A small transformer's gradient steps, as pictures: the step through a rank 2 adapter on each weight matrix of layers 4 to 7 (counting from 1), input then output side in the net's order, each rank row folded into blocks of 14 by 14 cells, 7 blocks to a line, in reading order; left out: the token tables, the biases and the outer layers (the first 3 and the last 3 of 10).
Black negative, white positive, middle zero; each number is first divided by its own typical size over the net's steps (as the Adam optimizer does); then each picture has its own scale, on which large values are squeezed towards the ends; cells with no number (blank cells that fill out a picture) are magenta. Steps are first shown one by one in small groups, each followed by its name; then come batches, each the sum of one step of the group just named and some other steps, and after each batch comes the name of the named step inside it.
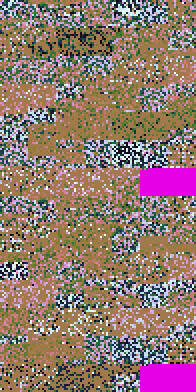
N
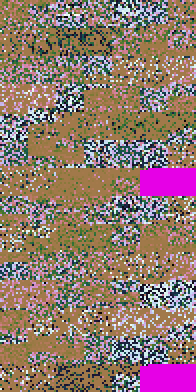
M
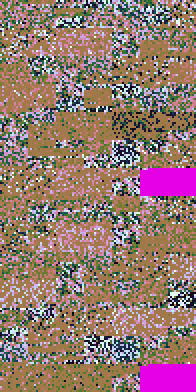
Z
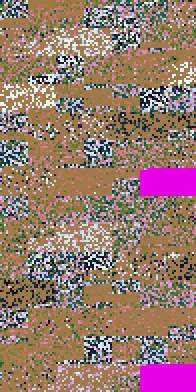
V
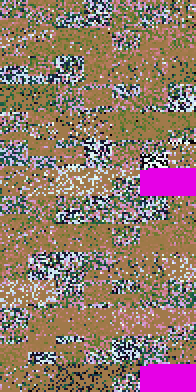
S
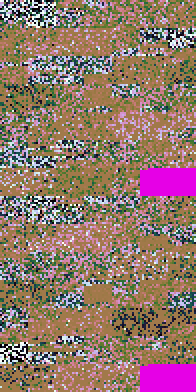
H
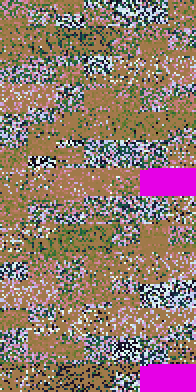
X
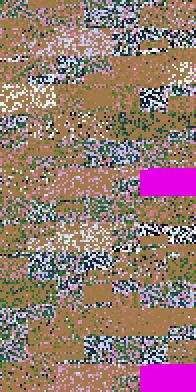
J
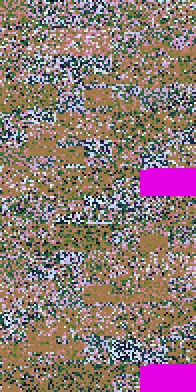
S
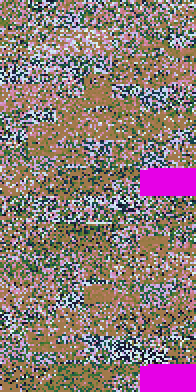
H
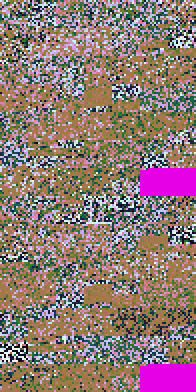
H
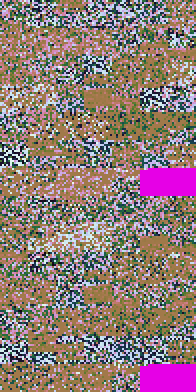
H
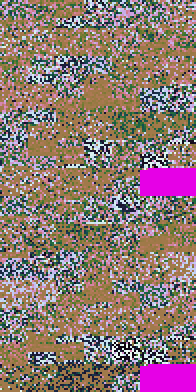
S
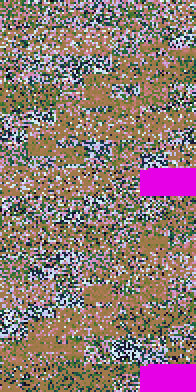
S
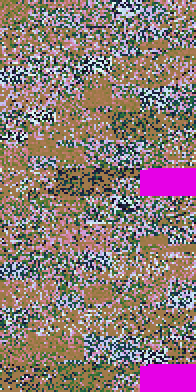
J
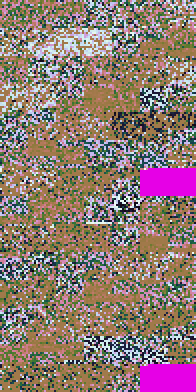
V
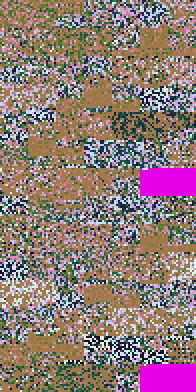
X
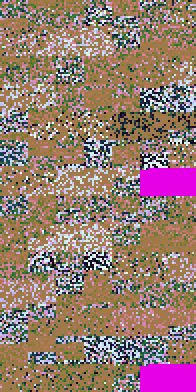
S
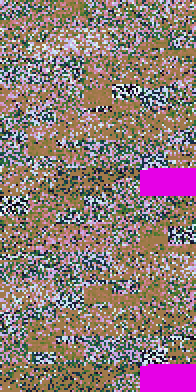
S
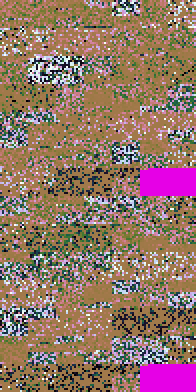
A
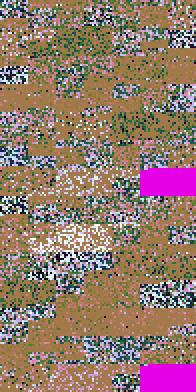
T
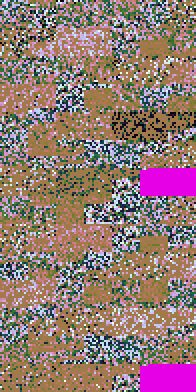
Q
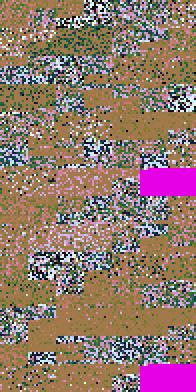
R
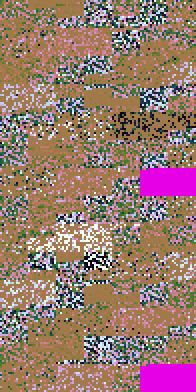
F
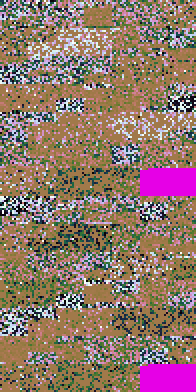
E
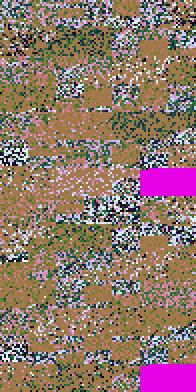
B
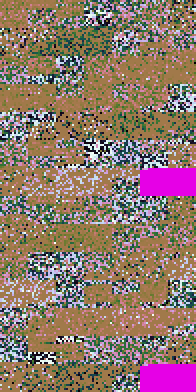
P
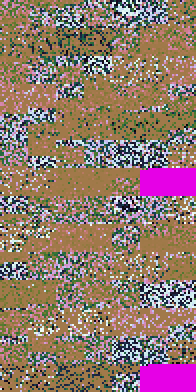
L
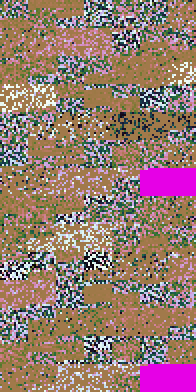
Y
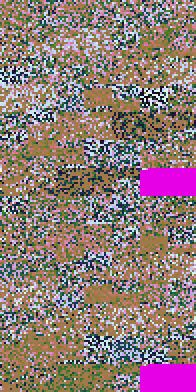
Q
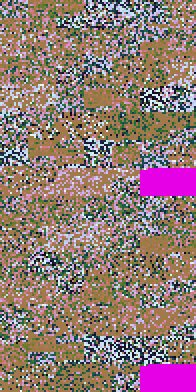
R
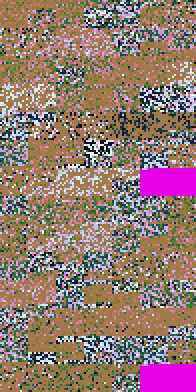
P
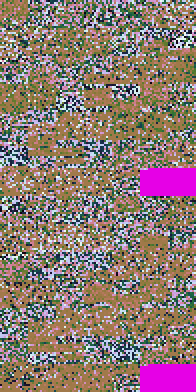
T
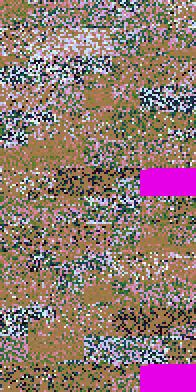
A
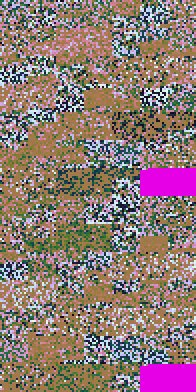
Q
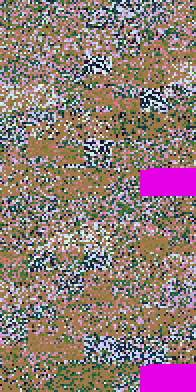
F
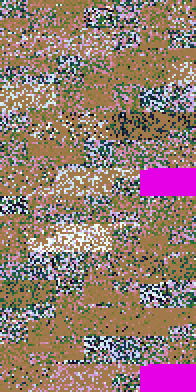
T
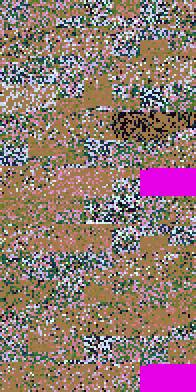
B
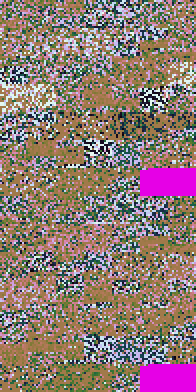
P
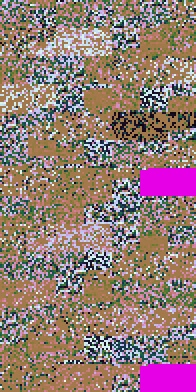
Q
